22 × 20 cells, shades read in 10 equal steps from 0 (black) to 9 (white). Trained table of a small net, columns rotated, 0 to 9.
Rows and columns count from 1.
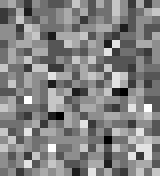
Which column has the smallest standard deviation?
13
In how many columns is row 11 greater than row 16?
7
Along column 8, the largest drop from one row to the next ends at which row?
15
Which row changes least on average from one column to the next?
18
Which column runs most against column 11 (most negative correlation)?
12
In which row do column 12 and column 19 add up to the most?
14
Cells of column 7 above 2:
18
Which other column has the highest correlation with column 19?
17
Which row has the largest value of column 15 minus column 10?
10
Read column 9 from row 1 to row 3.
4 6 6
